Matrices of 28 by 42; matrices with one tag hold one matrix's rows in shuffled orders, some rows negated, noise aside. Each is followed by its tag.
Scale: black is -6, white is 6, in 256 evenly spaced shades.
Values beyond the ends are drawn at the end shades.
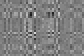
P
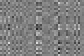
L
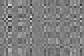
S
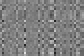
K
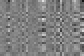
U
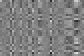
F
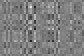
P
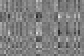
L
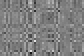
P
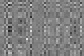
S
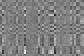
K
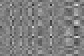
F
